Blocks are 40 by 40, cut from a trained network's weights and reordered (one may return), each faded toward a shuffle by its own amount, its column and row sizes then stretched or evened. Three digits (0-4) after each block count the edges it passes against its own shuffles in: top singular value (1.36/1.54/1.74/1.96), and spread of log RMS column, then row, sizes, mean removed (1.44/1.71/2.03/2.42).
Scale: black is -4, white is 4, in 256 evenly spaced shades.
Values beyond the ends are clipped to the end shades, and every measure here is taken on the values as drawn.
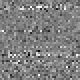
0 0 4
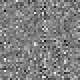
1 3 1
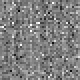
0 0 1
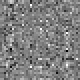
1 4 2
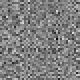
3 2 0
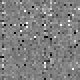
0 1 0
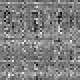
3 3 2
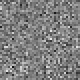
0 3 0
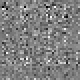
0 3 2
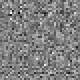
2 2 0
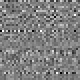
4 0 4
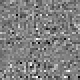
0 1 3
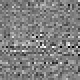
3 2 4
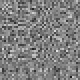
3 0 3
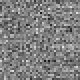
2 1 1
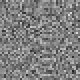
2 0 1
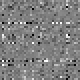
2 2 4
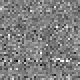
0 0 3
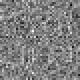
2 0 0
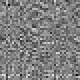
3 1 2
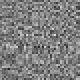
4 0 2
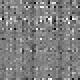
2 1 4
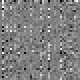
3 4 2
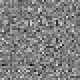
0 0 1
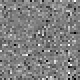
1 2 3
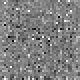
0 0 1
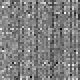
3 0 2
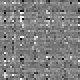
2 3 2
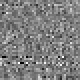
1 0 3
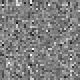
0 2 0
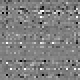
2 1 4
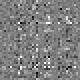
2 4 2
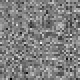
2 2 0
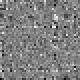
1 2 3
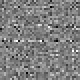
3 1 2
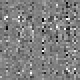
0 4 2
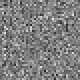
0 3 0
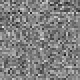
3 0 1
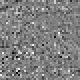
1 3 3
